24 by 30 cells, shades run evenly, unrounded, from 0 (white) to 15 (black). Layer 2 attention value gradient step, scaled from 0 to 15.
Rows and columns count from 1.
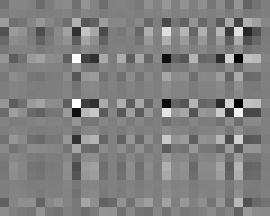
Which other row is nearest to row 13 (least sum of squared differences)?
16
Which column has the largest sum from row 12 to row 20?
9
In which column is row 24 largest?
27
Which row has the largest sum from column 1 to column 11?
24
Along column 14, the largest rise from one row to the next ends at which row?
13
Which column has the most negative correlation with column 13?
7
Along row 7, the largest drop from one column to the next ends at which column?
28
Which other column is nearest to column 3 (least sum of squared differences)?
20
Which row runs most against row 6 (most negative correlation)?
3
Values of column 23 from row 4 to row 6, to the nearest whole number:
5 6 7
